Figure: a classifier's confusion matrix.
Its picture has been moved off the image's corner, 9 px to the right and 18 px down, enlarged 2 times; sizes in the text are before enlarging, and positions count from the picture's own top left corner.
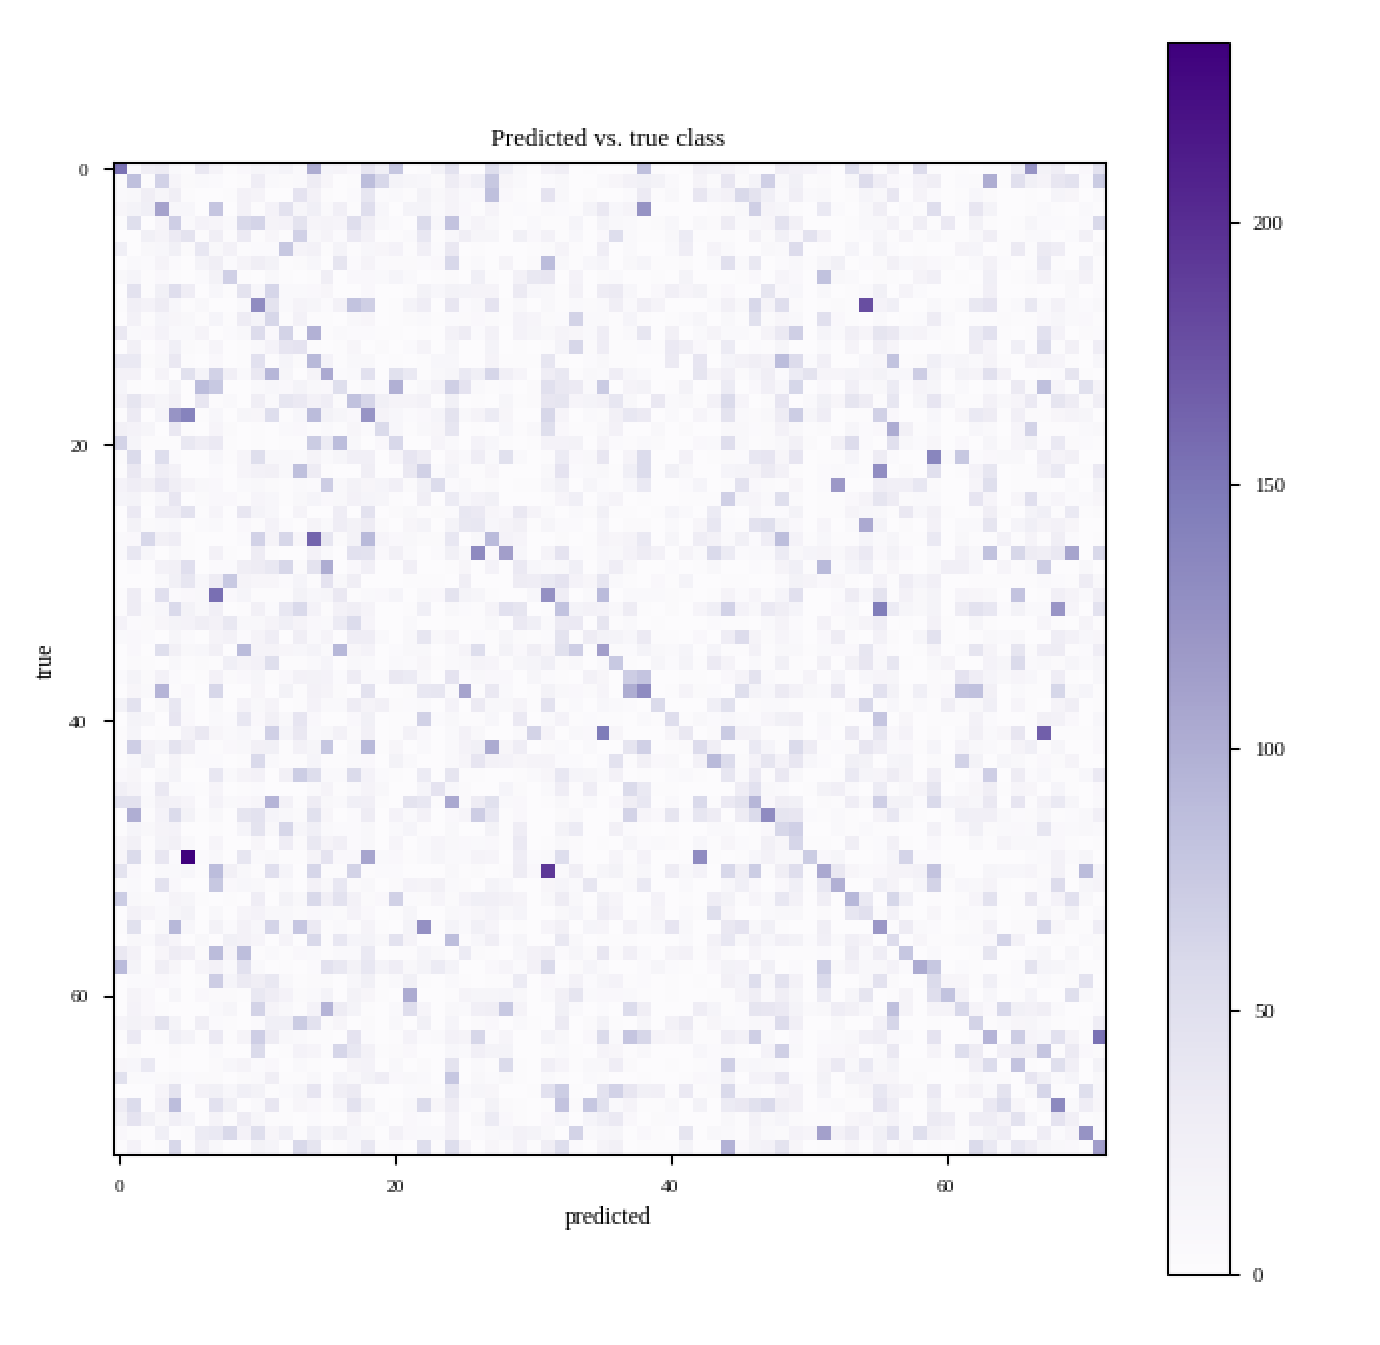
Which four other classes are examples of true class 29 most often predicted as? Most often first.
15, 51, 67, 12
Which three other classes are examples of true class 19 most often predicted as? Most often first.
56, 66, 31
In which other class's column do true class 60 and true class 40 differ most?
21
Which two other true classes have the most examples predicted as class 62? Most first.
38, 71
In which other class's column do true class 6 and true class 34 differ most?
12
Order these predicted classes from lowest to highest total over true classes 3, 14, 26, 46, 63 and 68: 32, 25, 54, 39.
39, 25, 32, 54
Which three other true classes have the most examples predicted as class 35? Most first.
41, 31, 16
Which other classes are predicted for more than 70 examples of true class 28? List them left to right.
26, 63, 69
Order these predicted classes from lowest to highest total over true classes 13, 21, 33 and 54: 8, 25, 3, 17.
25, 8, 3, 17
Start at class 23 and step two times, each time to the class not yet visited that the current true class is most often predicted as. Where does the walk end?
7
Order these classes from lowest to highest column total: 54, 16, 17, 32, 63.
16, 54, 17, 32, 63
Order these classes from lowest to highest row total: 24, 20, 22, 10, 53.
24, 20, 22, 53, 10
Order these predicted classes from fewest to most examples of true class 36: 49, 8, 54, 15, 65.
49, 15, 8, 54, 65
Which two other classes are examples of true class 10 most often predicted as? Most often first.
54, 17
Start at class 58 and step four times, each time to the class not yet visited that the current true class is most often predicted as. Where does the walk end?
44
